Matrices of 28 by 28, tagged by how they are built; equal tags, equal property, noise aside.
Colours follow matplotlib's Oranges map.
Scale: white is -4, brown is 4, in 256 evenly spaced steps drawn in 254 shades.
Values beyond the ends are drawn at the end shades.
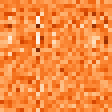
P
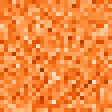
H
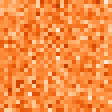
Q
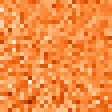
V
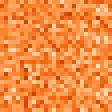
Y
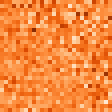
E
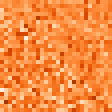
V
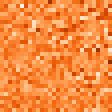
E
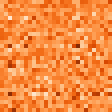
P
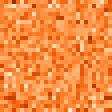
P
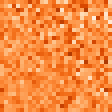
E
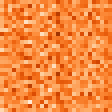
Y
